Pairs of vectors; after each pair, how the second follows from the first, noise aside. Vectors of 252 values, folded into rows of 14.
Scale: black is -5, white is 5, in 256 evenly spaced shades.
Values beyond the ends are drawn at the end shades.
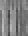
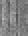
wrapped around, shrunk.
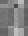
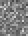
shuffled.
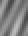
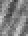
reversed, negated.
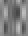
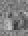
wrapped around, negated, partly zeroed.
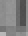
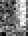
negated, scaled up.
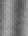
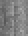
wrapped around, shrunk.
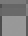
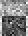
negated, scaled up.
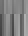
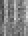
reversed, negated.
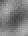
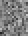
shuffled.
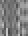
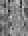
reversed, negated.
